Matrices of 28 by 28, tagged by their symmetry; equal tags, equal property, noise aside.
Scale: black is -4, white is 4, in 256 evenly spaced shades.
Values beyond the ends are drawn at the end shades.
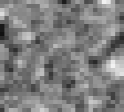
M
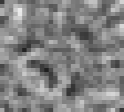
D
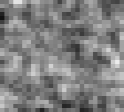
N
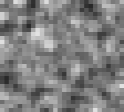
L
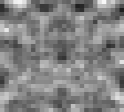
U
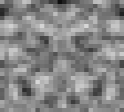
U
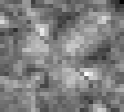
D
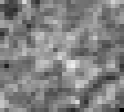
L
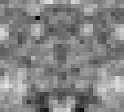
U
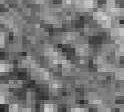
D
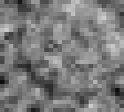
D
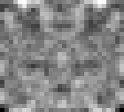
U
